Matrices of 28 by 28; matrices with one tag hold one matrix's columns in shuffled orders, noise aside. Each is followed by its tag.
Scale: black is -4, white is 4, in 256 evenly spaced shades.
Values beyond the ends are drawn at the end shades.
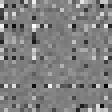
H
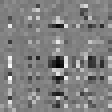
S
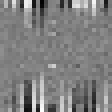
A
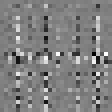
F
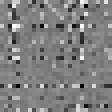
H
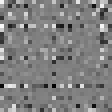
H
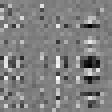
S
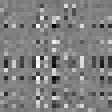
S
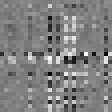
F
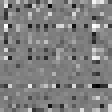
H
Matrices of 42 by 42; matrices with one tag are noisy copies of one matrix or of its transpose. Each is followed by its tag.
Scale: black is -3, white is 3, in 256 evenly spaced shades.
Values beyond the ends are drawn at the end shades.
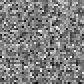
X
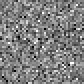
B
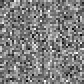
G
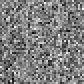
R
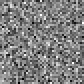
X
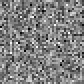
G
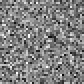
B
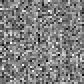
G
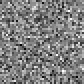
B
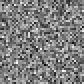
B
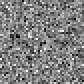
B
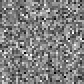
X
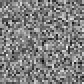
B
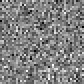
B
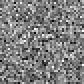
B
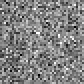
R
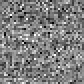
R
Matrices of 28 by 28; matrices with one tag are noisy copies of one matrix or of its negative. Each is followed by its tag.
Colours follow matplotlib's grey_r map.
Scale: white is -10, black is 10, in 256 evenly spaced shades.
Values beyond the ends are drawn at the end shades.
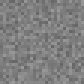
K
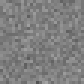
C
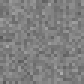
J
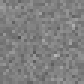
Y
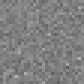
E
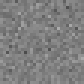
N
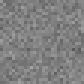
K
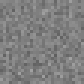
J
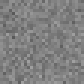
N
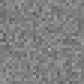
K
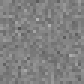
J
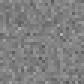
Y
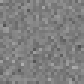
E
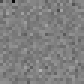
E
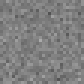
C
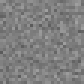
C
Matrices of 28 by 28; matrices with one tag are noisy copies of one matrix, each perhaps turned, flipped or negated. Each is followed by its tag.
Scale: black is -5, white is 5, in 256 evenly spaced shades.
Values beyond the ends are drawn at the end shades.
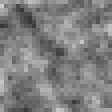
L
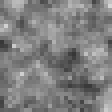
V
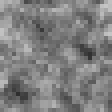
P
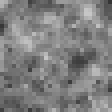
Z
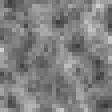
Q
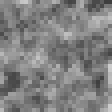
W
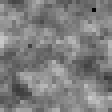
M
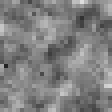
L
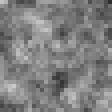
Z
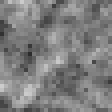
L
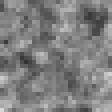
P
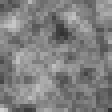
Z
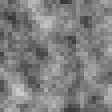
M
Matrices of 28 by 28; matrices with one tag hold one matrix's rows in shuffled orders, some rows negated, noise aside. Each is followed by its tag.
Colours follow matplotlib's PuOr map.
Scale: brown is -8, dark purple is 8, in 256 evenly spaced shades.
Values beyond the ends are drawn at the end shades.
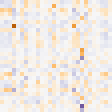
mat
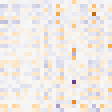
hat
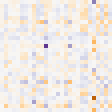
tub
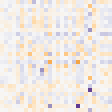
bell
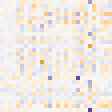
bell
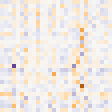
mat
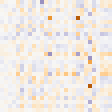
bell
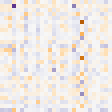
mat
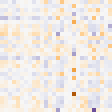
hat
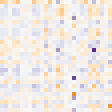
hat
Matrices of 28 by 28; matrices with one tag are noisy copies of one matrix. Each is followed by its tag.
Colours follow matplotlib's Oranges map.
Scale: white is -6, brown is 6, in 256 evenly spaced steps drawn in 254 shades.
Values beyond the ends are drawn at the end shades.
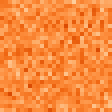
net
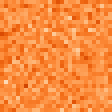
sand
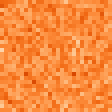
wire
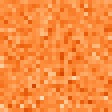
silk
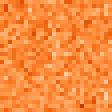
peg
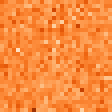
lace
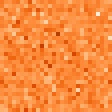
silk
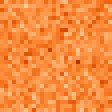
lace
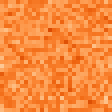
silk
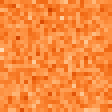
wire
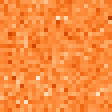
peg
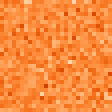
net
